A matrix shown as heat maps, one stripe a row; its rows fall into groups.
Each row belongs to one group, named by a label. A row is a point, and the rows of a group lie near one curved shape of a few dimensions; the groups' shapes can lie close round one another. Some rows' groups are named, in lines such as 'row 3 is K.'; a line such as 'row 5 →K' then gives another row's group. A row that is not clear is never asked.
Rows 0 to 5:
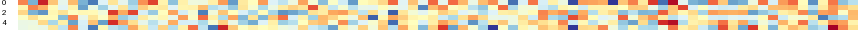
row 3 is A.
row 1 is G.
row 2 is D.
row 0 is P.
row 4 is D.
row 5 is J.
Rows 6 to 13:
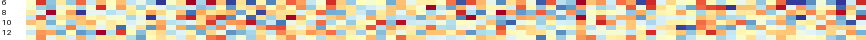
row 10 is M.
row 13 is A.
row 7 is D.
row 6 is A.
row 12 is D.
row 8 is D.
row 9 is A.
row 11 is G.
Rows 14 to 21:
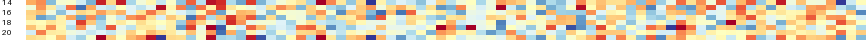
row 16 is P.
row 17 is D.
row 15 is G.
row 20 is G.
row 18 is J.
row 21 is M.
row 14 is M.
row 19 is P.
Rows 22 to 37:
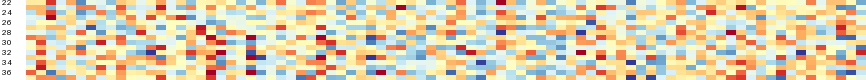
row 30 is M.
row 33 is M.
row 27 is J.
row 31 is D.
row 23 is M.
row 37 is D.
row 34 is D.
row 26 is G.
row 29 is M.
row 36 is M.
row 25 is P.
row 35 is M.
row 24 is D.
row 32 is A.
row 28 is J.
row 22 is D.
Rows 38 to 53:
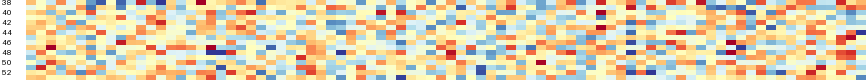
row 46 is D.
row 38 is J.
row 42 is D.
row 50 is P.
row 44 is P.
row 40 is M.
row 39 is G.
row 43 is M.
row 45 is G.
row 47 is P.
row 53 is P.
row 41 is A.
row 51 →D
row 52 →D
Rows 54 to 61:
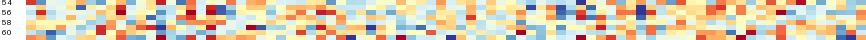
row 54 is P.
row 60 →D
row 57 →A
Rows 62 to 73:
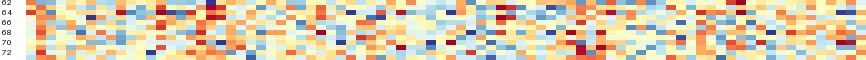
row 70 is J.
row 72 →A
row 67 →D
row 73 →M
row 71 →M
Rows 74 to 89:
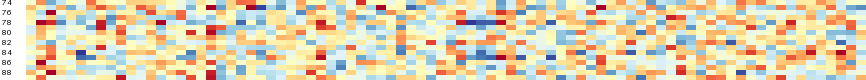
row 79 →M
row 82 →D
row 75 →M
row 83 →M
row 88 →P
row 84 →D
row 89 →A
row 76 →P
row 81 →A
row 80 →A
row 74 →D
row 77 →D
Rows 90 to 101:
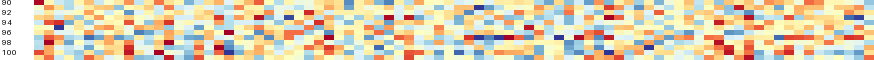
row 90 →P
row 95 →D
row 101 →M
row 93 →M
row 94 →D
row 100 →A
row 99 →A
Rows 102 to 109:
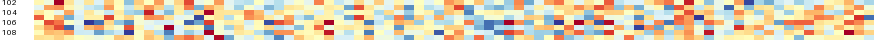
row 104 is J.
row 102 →P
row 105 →P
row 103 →M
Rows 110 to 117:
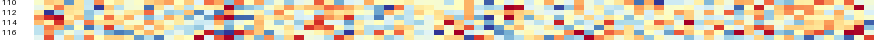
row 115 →D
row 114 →P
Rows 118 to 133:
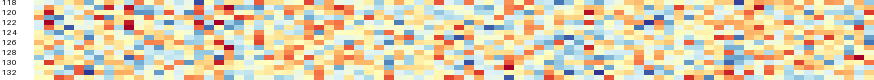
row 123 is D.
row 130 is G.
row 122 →A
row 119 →M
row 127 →A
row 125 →D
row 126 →P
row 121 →D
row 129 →G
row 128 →D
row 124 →D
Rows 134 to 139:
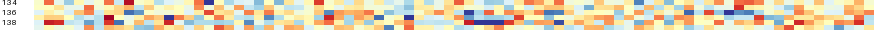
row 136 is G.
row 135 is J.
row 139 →A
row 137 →M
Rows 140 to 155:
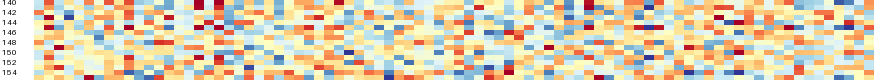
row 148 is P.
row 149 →P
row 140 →A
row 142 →P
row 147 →G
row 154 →G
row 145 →A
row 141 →A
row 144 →J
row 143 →D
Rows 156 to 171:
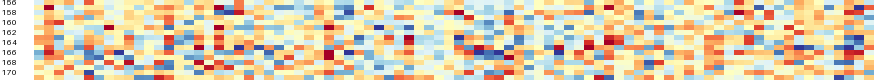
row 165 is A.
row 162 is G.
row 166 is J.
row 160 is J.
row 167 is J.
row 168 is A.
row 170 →D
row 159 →D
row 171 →A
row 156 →J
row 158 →J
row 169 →J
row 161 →M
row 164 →M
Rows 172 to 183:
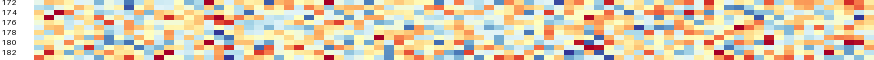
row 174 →P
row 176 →M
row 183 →A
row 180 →J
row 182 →D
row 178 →P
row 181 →A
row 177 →D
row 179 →G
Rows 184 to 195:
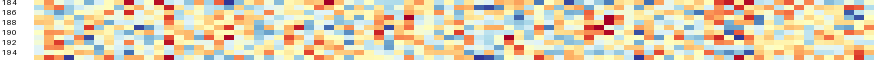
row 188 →M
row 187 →M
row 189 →A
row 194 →G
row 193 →G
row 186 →D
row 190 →M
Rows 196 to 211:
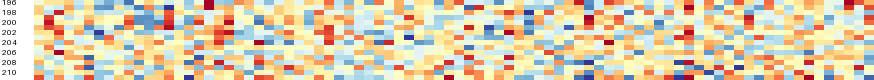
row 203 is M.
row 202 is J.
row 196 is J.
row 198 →P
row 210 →P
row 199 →M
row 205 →G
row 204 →M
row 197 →J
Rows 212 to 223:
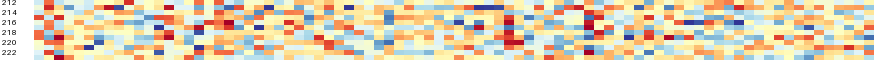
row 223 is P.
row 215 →P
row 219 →P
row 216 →G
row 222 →A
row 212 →A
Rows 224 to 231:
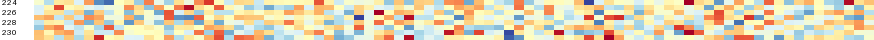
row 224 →J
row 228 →G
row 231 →M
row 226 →G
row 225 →P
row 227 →M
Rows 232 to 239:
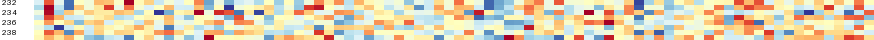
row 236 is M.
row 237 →D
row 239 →J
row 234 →A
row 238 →D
